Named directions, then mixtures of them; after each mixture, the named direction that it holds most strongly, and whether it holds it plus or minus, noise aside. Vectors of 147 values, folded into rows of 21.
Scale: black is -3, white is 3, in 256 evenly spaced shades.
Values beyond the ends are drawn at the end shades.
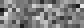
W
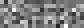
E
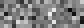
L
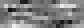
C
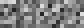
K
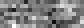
C, plus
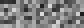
K, minus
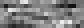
C, minus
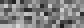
K, minus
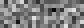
E, plus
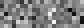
L, plus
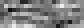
C, plus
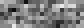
C, plus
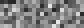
K, minus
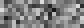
W, minus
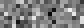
L, minus
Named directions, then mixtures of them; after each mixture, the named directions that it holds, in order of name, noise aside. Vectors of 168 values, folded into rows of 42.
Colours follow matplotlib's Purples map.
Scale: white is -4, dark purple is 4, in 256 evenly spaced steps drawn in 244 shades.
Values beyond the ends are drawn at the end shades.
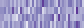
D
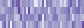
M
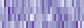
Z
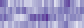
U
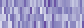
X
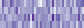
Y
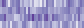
M, U, Y.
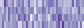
Y, Z.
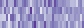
X.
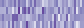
D.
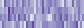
Z.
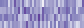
D, U.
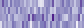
U, X, Y.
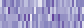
Y, Z.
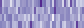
Y.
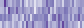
U, Y, Z.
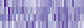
U, Z.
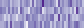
D.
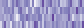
D, M, X.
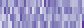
X.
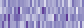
D, X, Z.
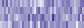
U, X, Y.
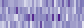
D, U, Y.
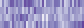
M, U, Z.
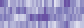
U.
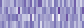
D, Y.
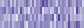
D.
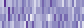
Z.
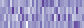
D.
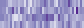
D, U.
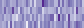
D.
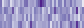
D, Y.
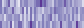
D, M, Y.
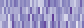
X, Y.
